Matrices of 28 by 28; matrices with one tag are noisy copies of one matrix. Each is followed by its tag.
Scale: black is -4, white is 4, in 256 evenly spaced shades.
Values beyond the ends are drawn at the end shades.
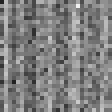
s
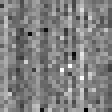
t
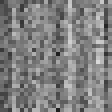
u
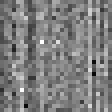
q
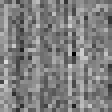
t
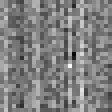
t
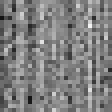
q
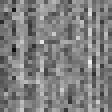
q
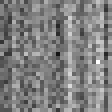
u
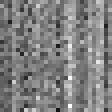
u
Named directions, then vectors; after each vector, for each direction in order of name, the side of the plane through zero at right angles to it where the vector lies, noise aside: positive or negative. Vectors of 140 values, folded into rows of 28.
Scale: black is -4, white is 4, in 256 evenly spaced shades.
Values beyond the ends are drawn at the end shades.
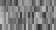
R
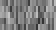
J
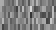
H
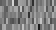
negative, negative, positive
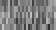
negative, positive, positive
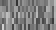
negative, positive, positive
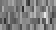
negative, positive, negative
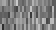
positive, negative, negative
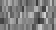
negative, positive, negative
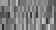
positive, negative, negative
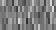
positive, positive, negative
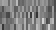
positive, negative, negative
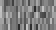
positive, positive, positive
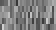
negative, positive, positive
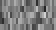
negative, positive, negative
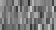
positive, positive, negative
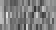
positive, positive, positive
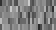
negative, negative, positive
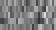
negative, positive, negative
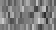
positive, negative, positive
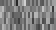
negative, positive, positive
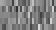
positive, positive, negative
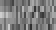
positive, positive, positive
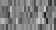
positive, negative, positive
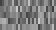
negative, negative, positive
